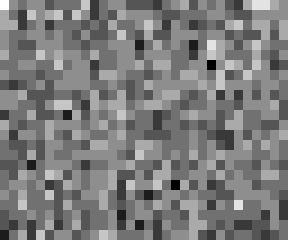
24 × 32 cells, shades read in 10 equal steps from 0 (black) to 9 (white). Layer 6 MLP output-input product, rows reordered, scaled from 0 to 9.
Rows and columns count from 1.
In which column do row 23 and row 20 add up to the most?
6
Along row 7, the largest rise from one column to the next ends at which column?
25
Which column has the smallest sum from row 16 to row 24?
14
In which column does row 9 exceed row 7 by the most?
24
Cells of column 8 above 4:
9
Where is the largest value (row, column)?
1, 1
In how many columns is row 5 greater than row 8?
11
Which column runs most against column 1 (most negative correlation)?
22
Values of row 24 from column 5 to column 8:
7 3 5 5
